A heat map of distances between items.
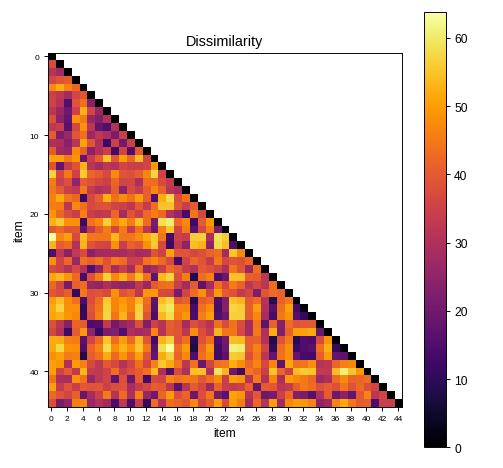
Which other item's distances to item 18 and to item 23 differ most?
37
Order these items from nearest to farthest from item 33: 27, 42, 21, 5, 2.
21, 27, 5, 42, 2
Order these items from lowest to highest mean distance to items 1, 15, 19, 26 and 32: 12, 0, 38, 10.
10, 12, 38, 0
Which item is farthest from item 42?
0
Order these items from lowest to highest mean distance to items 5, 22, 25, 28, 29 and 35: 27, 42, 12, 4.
27, 12, 4, 42
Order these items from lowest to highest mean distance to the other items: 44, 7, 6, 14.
6, 44, 7, 14
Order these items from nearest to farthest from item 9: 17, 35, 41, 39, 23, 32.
35, 17, 39, 41, 23, 32
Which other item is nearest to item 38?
4
